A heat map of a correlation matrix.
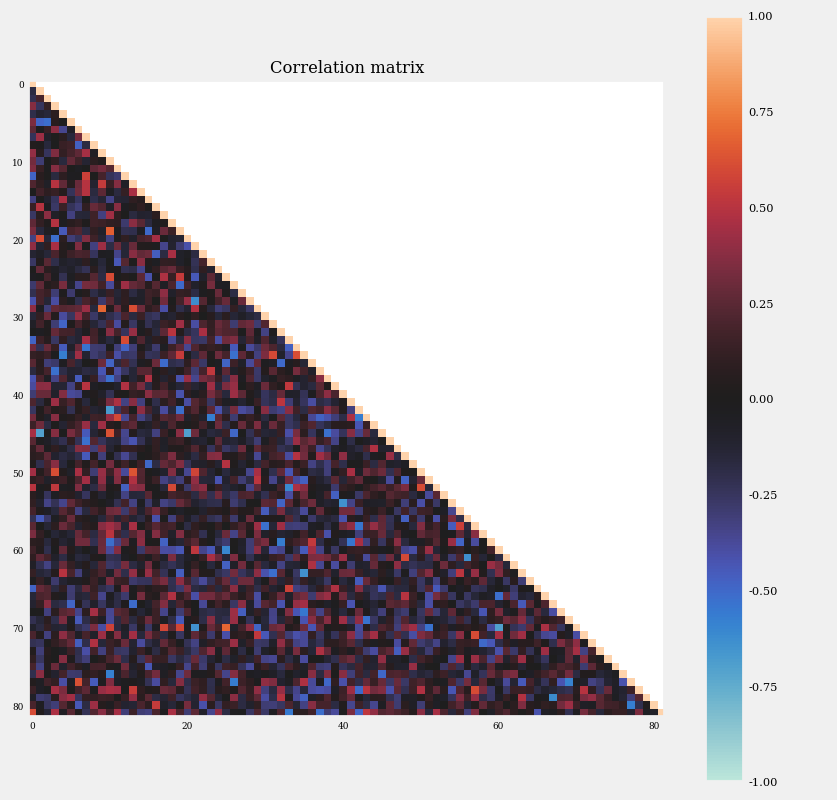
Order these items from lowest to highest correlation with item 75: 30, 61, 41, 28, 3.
28, 41, 61, 30, 3
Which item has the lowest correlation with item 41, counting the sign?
59
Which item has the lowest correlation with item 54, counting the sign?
40
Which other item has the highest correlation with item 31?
35
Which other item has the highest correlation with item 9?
29
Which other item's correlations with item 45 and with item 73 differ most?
38
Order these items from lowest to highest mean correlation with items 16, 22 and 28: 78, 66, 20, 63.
63, 78, 66, 20
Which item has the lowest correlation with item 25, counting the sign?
60
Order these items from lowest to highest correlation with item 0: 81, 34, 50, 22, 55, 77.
22, 77, 55, 34, 50, 81
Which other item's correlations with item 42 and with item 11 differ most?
43
